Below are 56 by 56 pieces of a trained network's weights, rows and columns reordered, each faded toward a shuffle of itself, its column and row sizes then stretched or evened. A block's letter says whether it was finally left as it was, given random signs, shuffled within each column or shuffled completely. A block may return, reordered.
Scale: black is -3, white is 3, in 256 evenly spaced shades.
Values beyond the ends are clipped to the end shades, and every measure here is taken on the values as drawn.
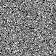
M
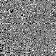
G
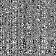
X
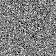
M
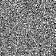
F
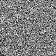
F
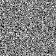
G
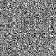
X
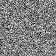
M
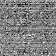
X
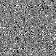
G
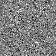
F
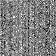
F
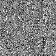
F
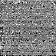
X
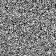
M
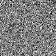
G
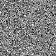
F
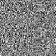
X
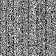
F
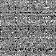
X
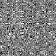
X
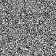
G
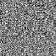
X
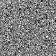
F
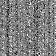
F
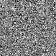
F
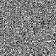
X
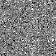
G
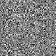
X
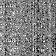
X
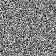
M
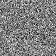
M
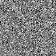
G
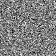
M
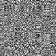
X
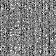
X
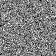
M
